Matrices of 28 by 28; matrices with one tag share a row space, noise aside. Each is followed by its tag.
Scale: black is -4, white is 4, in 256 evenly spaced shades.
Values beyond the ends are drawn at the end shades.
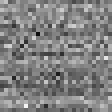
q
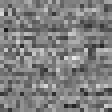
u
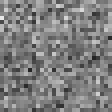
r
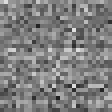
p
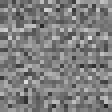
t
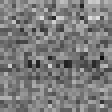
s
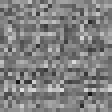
u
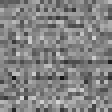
q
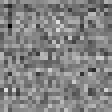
u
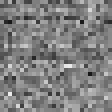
u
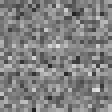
r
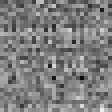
s
